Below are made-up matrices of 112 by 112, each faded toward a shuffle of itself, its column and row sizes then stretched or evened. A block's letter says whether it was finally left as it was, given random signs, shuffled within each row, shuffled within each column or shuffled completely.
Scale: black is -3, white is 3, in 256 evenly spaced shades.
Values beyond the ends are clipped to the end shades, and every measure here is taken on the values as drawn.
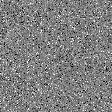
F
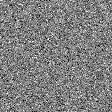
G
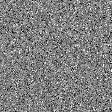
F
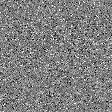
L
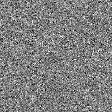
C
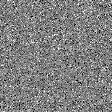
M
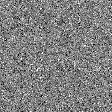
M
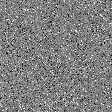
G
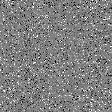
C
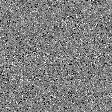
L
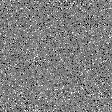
L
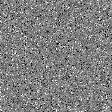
F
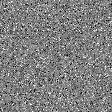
L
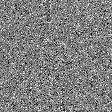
F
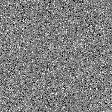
F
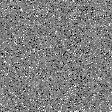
M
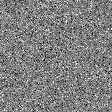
G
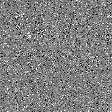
C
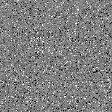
C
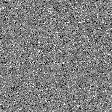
L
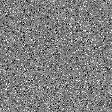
M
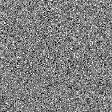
C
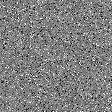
G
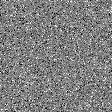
G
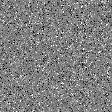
F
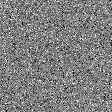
G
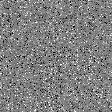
M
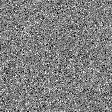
L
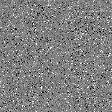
C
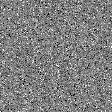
F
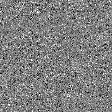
M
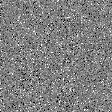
F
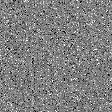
C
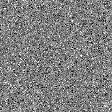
M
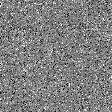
F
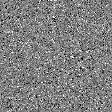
M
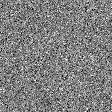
G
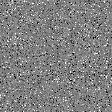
M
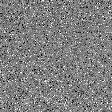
L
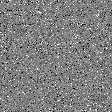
L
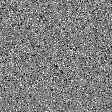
L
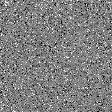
C
